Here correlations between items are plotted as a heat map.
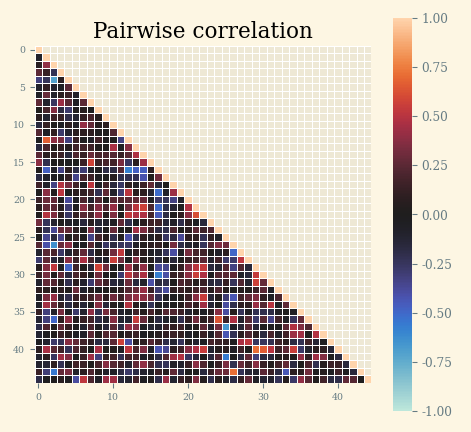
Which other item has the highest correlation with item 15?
7
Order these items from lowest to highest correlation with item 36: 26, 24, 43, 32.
32, 43, 26, 24
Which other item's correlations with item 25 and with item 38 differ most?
37
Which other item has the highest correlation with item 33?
22
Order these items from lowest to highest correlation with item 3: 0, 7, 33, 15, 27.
27, 33, 15, 0, 7
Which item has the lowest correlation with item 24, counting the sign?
2
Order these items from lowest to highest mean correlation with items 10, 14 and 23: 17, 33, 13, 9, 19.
17, 19, 9, 33, 13
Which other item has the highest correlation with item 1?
12
